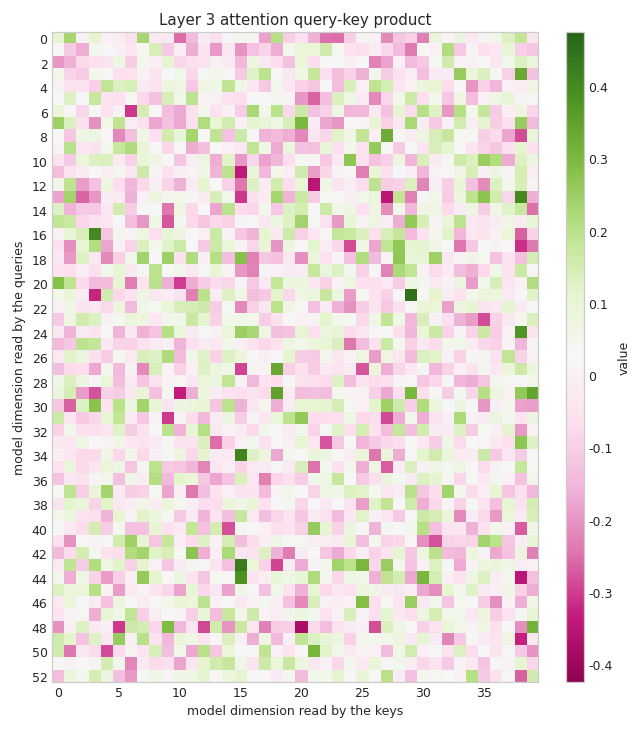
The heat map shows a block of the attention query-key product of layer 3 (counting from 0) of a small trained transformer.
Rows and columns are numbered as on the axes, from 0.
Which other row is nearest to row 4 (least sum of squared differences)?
47
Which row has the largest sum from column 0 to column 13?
16
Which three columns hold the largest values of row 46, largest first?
25, 29, 12
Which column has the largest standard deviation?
38
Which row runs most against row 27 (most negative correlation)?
43
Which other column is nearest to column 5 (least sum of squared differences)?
19
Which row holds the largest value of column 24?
10
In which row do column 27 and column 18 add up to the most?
44
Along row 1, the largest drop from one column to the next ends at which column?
33
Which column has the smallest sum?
6
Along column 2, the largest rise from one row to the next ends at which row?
30
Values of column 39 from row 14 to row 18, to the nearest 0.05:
-0.25 0.1 -0.1 -0.25 0.15
